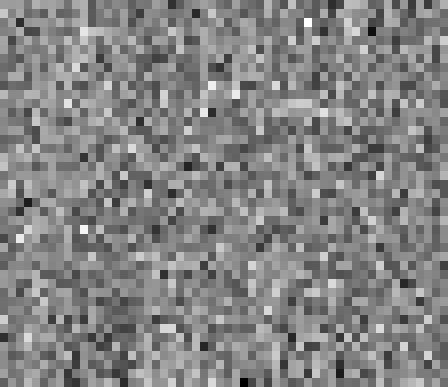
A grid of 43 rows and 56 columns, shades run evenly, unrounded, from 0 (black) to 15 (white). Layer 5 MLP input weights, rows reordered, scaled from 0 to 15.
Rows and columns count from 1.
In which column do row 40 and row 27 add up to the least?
10
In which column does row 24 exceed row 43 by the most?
31
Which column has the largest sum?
5
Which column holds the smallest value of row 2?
25
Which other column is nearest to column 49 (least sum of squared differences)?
7
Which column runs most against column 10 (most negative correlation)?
35
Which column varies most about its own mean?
11
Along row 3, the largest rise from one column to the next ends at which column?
39
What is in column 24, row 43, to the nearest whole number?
10
